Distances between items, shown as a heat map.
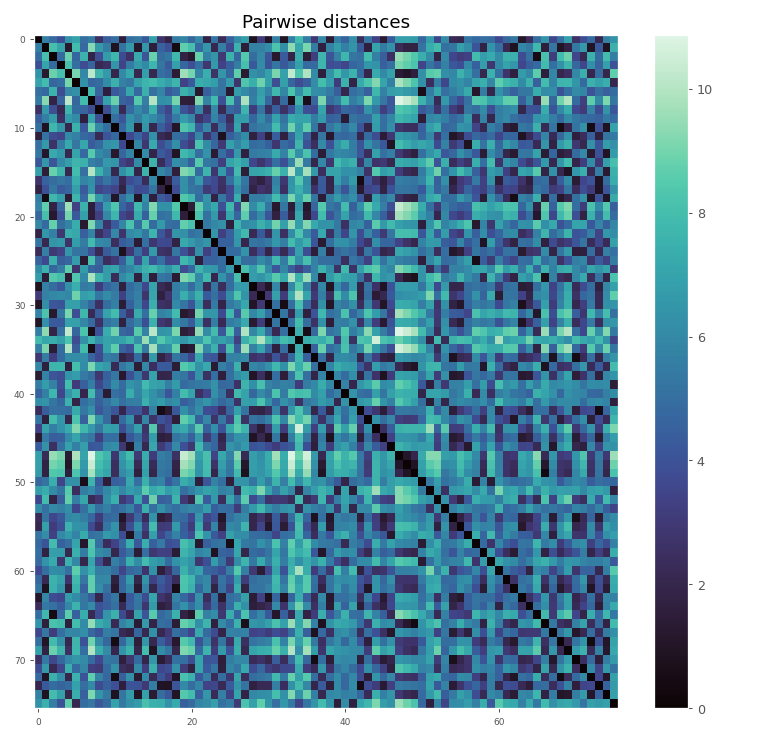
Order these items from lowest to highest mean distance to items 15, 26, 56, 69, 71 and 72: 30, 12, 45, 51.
12, 45, 30, 51
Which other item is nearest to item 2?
65
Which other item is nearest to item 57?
25
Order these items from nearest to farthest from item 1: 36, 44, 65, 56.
36, 56, 44, 65
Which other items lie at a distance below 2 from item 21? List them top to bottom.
6, 25, 50, 57
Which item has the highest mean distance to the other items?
34
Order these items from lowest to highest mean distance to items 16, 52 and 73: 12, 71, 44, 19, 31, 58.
71, 44, 12, 58, 31, 19
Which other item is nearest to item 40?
9
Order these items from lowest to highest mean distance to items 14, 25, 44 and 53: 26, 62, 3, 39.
62, 3, 39, 26
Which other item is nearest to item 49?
66
